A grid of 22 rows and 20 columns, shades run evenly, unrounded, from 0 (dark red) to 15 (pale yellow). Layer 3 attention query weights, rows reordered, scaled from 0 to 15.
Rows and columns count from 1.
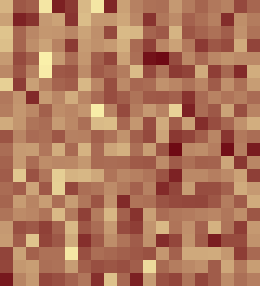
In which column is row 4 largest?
1
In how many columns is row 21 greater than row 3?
10
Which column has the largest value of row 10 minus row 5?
13
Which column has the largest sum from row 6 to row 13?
7
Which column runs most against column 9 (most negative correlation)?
4
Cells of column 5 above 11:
3
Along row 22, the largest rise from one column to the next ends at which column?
9
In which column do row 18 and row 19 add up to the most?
6
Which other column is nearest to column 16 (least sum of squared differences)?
17
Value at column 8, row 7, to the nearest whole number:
8
